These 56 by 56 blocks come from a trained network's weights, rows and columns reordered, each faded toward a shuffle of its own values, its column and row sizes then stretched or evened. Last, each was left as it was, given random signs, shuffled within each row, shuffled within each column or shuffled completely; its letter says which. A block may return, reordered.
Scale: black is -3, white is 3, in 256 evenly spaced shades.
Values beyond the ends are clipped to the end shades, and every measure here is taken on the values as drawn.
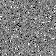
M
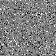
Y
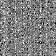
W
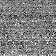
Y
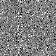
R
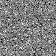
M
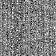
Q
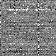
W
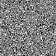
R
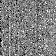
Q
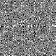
W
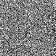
Q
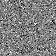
M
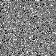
Y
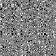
W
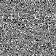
Y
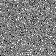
M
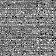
W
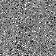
R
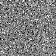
Y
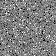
M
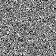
Y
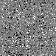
R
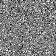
Y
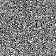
R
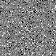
R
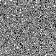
Q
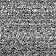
Y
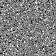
M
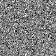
Q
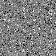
Q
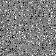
R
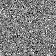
M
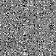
W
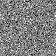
M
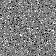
M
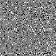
W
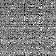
W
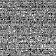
W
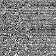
W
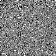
R
